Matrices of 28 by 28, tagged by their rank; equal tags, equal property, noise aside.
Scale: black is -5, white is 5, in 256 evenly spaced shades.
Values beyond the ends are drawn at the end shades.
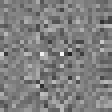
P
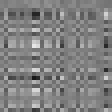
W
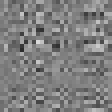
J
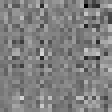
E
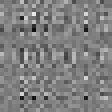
J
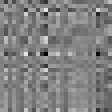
J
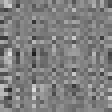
J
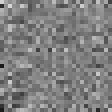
P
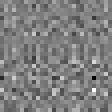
E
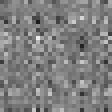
P
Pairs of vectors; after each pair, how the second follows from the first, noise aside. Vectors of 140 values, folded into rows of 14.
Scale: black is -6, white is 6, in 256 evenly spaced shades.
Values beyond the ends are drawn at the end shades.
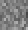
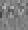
reversed, partly zeroed.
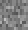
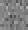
reversed, partly zeroed.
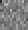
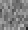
reversed.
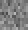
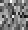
reversed, scaled up.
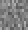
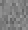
wrapped around, negated, shrunk.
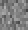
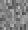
reversed.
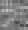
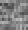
reversed.
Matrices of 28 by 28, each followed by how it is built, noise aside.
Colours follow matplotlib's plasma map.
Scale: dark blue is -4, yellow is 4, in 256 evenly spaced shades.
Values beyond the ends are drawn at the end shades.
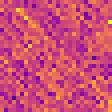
Toeplitz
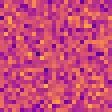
noise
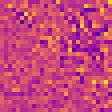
upper triangular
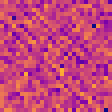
Toeplitz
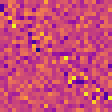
banded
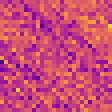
Toeplitz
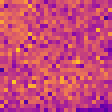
smooth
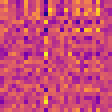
low rank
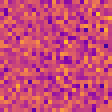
repeating rows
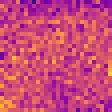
smooth
